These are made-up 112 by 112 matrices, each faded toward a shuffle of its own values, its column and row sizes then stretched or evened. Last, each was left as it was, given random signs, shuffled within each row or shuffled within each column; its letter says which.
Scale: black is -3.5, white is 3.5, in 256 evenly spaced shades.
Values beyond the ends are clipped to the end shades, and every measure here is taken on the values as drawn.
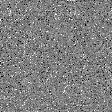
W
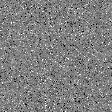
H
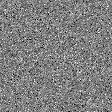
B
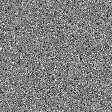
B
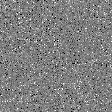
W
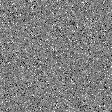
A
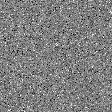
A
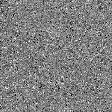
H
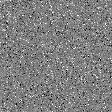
A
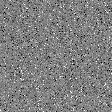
A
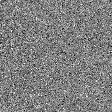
A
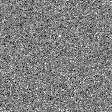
B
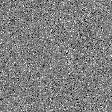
A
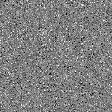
W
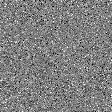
B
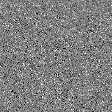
W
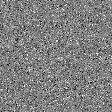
B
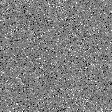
B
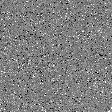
H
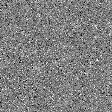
A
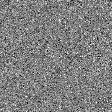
H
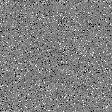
W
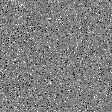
A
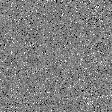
W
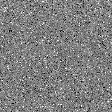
H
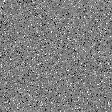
A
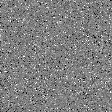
H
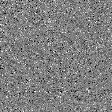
H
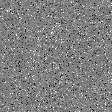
A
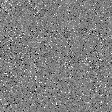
W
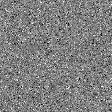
H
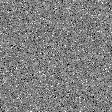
B
